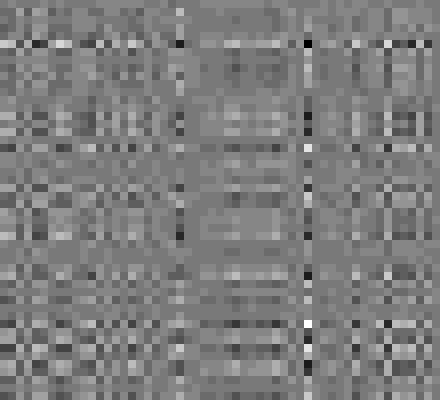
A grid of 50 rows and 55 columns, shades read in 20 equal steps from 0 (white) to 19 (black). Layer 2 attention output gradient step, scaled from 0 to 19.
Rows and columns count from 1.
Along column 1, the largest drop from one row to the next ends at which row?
6
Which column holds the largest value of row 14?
39
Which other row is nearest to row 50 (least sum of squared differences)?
38
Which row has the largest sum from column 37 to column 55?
46
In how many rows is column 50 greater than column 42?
20
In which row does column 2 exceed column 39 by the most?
41
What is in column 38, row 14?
9
